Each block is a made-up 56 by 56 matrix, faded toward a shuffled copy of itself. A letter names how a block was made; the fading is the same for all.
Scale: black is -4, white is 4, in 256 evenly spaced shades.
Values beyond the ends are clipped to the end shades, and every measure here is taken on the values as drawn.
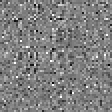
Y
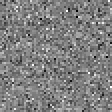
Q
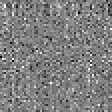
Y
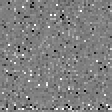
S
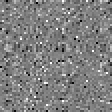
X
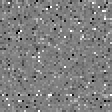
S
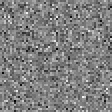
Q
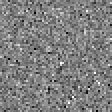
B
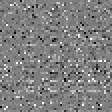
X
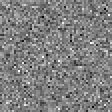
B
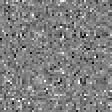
Y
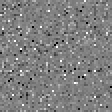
S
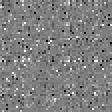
X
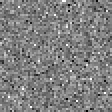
B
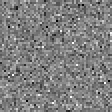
B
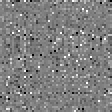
X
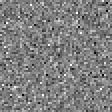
B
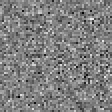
Q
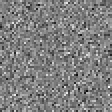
Q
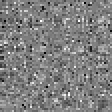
Y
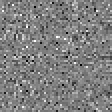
Y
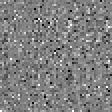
Y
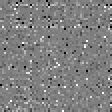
X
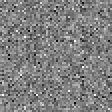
Q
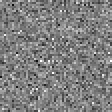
Q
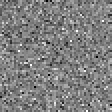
B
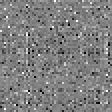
X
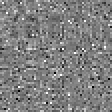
Y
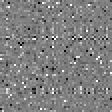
X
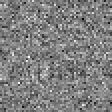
Q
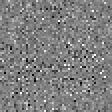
Y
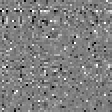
X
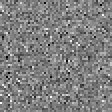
Q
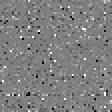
S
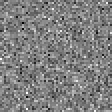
Q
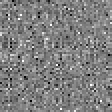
Y
